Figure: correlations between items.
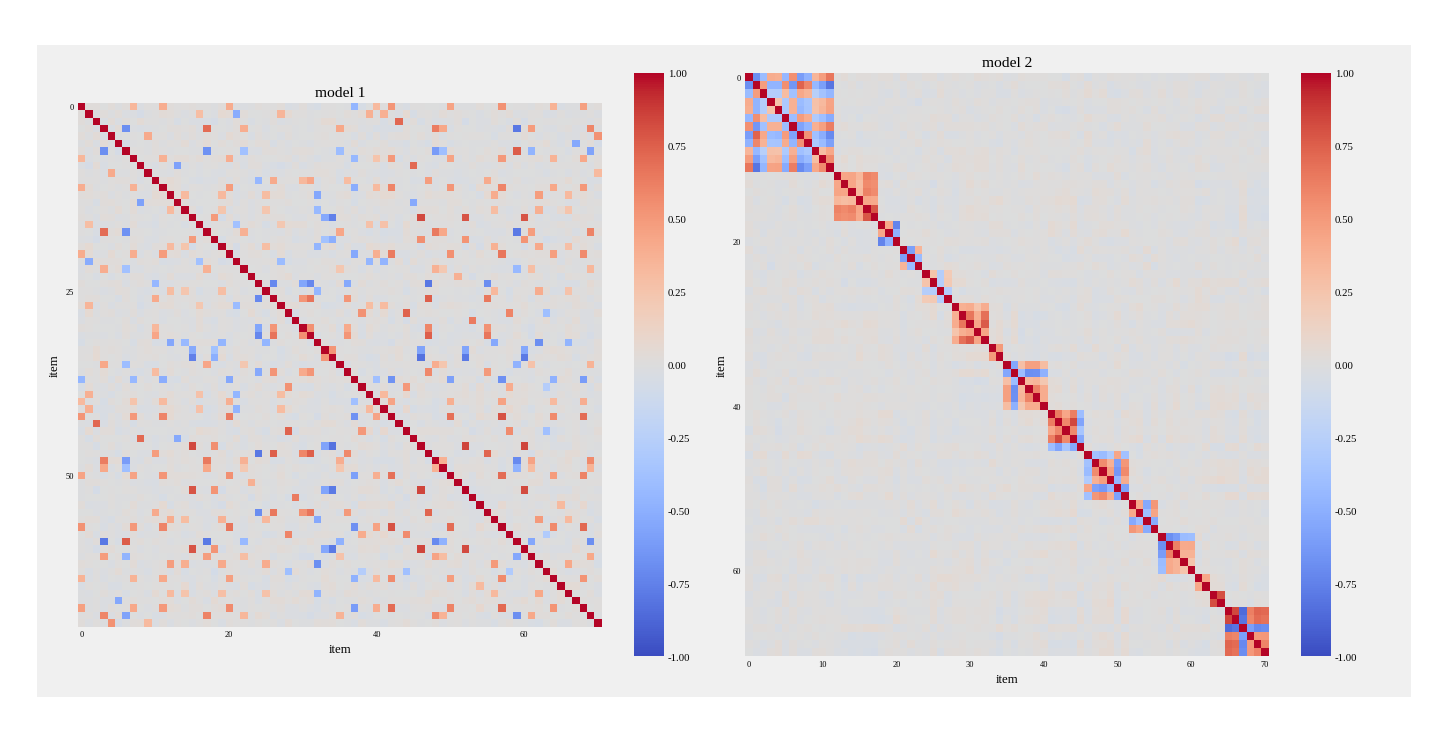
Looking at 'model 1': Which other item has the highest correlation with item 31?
47
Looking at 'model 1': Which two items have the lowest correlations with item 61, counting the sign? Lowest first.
59, 6
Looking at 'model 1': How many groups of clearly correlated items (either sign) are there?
14
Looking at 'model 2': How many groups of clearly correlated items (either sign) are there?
15
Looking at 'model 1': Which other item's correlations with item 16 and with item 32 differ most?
62
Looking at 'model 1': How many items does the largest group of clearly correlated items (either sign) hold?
11
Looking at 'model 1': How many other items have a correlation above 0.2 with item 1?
4
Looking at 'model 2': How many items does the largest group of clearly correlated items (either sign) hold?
12
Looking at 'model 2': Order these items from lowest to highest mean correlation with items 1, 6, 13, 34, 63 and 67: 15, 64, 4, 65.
65, 4, 15, 64
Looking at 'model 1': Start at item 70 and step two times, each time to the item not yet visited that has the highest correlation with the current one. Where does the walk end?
9
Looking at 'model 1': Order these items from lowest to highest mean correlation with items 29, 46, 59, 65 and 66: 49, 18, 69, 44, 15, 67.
69, 49, 44, 67, 18, 15
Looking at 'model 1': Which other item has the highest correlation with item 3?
17
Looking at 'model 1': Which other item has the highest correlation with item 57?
42
